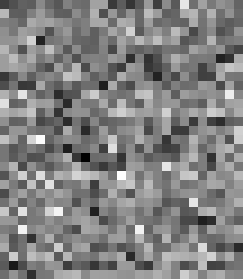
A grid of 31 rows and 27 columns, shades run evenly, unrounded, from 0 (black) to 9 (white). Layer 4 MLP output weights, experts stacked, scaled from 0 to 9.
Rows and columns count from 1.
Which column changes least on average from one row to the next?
18
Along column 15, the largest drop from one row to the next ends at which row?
22
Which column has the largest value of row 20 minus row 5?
5
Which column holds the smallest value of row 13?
7
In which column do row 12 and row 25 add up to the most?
1
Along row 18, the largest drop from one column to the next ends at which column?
9
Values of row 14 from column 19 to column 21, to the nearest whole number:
6 3 5
